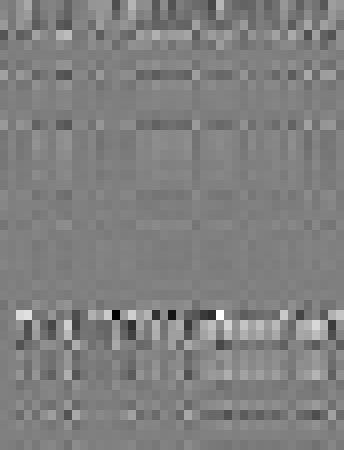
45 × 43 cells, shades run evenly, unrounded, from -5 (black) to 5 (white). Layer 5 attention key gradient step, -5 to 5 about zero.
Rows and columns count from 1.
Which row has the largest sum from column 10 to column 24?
4
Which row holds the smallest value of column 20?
32
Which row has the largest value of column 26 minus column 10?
33
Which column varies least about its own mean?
2
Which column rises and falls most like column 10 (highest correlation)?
11
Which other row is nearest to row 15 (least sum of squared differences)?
14
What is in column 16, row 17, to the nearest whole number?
0
